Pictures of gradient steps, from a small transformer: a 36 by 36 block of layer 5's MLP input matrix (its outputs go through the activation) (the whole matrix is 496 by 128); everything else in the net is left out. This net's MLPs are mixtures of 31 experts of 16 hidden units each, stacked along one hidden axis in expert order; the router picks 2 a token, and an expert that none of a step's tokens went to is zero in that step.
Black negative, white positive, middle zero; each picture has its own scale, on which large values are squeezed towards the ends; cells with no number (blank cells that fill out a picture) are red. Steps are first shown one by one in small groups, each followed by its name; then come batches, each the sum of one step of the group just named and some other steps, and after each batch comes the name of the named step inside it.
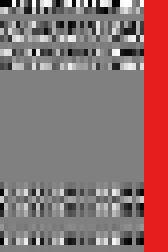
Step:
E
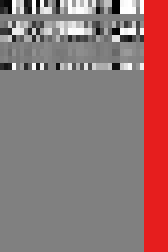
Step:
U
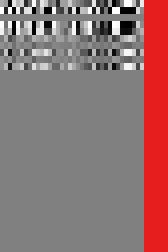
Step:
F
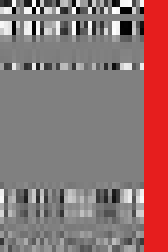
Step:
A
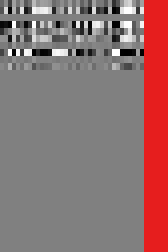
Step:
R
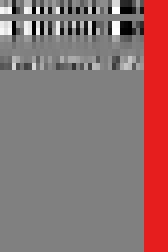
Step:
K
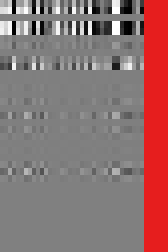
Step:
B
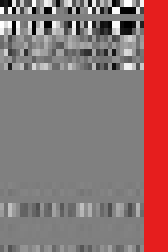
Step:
F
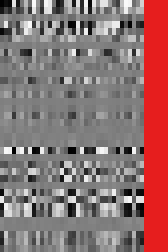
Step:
E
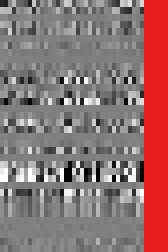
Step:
A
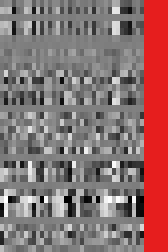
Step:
K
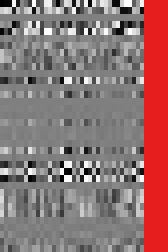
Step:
A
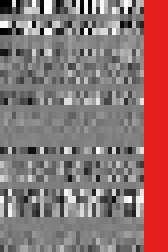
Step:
A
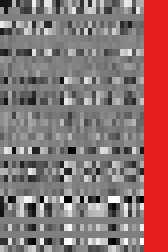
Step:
F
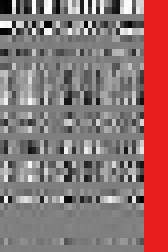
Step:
U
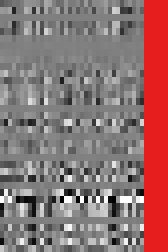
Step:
K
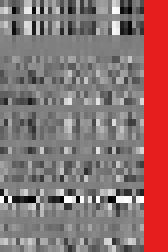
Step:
K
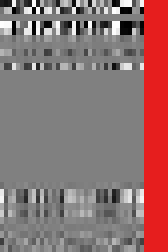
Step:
A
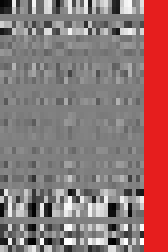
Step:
U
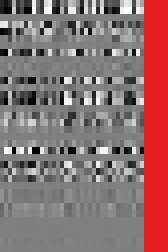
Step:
R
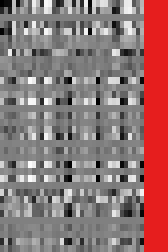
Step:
R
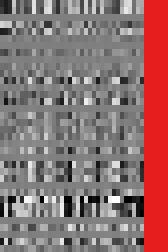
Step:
U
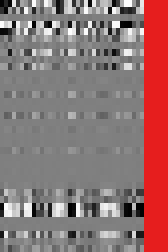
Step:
F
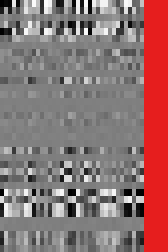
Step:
E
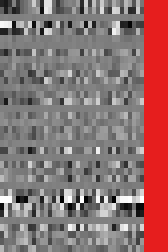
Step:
K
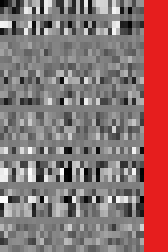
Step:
K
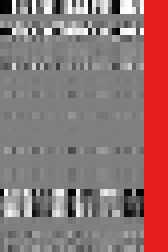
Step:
U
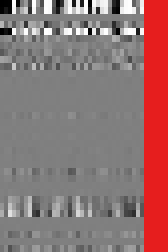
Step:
U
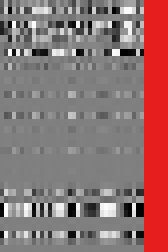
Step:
R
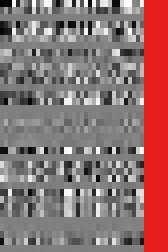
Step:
E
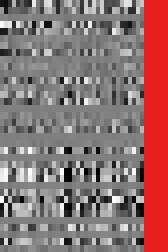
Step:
F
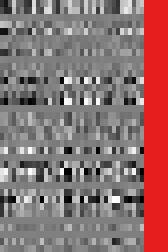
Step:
U
